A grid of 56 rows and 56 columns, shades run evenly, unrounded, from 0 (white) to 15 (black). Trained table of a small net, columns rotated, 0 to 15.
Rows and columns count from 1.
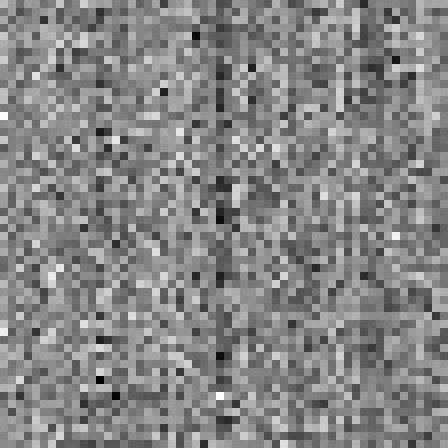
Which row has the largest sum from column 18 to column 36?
4
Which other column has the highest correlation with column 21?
7
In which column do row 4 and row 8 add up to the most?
28
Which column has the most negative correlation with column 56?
21
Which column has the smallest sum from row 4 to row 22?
43
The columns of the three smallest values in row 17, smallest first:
23, 42, 18
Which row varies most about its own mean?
9
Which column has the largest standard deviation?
13
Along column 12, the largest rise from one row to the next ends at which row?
33
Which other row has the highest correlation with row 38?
47
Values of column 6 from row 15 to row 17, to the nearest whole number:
7 4 8
